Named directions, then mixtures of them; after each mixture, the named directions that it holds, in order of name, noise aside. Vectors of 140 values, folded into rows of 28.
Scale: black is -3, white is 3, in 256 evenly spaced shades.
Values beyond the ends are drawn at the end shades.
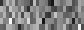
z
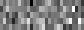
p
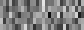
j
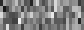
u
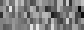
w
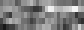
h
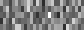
j, z.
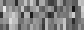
p, u, z.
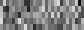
j, u.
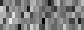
p, z.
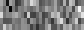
p, w.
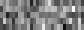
h, p.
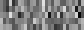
j.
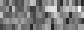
h, w.
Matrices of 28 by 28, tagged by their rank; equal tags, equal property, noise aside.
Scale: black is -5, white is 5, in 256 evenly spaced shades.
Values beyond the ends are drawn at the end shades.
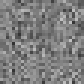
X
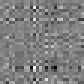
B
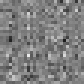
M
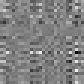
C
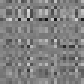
C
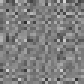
B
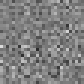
M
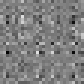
B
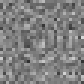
M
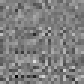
M
